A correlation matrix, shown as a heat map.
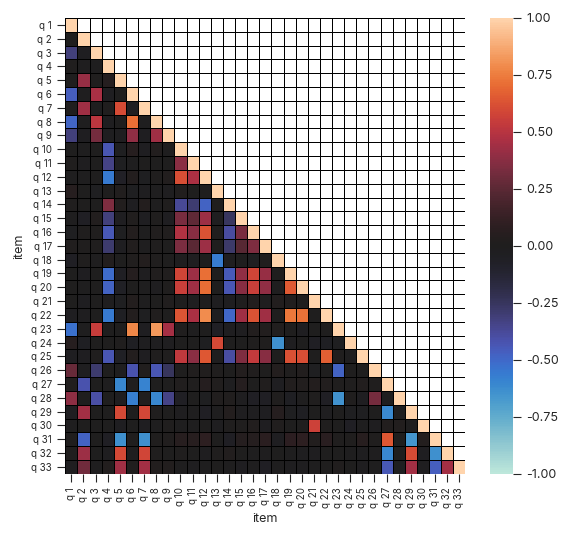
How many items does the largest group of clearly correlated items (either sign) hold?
12
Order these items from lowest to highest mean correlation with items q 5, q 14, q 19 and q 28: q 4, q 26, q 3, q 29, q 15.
q 3, q 4, q 15, q 26, q 29
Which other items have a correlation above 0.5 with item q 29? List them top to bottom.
q 5, q 7, q 32
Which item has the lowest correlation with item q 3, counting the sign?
q 28
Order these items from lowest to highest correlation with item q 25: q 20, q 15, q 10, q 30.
q 30, q 15, q 10, q 20
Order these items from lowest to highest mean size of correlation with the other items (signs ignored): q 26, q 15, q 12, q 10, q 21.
q 21, q 26, q 15, q 10, q 12
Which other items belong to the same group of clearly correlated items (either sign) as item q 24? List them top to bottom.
q 13, q 18
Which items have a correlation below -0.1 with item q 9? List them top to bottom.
q 1, q 26, q 28
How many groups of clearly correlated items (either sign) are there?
5
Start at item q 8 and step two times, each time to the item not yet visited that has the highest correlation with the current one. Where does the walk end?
q 6
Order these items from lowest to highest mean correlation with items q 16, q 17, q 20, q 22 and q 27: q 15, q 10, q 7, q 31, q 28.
q 7, q 28, q 31, q 15, q 10
